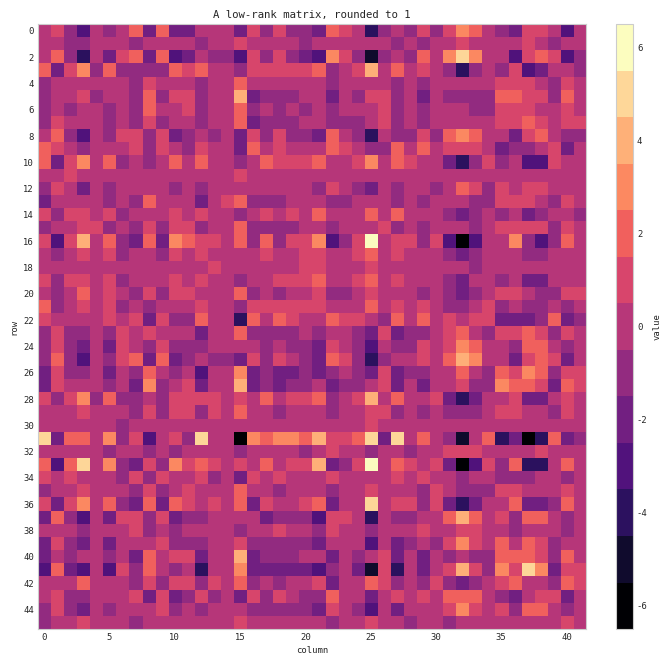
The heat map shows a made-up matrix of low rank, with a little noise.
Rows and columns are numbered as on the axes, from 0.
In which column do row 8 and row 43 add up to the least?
25
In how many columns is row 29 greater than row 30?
11
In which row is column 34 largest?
31
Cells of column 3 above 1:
9
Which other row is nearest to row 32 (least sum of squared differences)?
38
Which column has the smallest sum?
7
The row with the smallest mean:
41
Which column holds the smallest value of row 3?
32
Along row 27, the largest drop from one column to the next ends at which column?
16
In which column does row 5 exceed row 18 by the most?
15
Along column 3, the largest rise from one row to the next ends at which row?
3
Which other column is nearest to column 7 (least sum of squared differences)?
22
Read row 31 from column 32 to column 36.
-5 0 2 -4 -2
